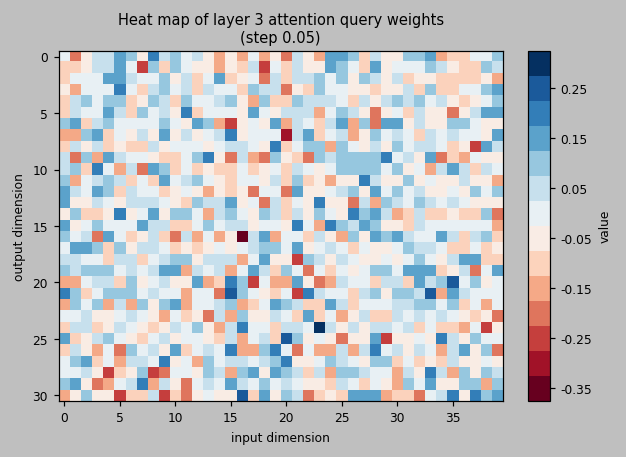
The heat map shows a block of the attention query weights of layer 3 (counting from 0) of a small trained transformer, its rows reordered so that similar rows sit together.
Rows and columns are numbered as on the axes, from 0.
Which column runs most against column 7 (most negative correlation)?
8
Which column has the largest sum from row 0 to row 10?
25
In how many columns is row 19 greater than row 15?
19
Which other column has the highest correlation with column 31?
33
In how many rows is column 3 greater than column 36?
17
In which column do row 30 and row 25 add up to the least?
29
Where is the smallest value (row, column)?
16, 16
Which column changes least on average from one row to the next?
32
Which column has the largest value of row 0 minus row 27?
5
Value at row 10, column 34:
0.05
